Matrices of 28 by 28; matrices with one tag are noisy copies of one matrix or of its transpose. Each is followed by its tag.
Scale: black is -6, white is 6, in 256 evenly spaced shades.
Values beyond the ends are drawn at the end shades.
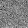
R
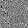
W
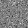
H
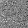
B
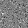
H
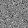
H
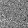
B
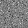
H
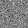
H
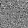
W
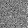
R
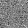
W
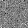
W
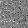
B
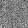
W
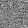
W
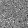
B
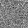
W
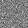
H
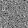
W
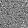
W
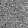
R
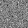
H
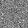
H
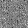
W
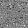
W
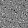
H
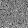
R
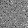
R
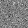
H
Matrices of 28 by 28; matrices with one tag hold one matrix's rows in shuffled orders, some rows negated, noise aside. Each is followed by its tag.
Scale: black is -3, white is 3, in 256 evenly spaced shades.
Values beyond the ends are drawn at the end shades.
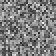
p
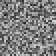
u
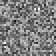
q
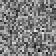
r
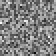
q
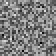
r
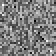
r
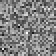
p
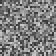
q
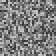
r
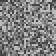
u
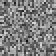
r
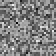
q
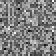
u
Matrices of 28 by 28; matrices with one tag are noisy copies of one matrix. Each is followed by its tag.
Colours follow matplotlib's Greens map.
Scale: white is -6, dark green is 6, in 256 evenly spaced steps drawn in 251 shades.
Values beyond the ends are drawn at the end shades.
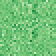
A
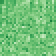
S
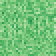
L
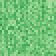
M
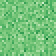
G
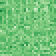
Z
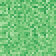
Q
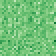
L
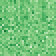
M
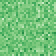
G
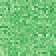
Q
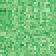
Z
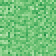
Q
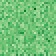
G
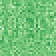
L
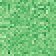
Q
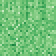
M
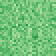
A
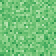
G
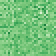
Q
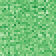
Q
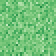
G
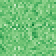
A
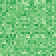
S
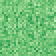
L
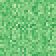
A
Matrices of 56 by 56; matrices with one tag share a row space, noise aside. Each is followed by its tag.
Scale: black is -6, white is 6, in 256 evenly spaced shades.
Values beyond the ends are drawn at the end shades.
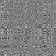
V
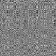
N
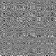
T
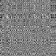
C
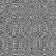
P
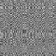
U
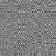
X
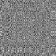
C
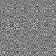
N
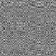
T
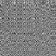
C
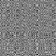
N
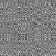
X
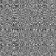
P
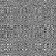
V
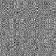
N
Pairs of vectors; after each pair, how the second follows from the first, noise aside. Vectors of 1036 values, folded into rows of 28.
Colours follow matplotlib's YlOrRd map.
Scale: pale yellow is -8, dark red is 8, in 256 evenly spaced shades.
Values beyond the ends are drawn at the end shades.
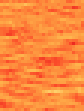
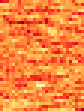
wrapped around, negated, scaled up.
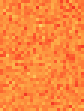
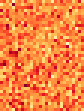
reversed, scaled up.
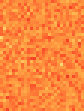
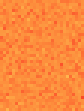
negated, shrunk.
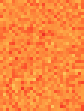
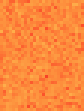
wrapped around, negated, shrunk.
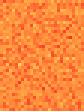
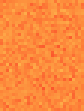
shrunk.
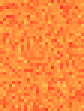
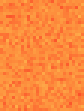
shrunk.
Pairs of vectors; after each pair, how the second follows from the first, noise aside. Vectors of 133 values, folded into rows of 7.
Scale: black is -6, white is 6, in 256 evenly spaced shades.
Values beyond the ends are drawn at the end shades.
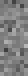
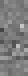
reversed, negated, partly zeroed.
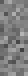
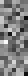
reversed, scaled up.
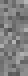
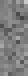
partly zeroed.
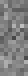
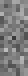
reversed.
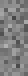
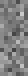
wrapped around, negated.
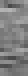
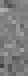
partly zeroed.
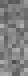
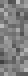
sign-scrambled.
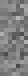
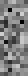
reversed, scaled up.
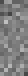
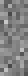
sign-scrambled.
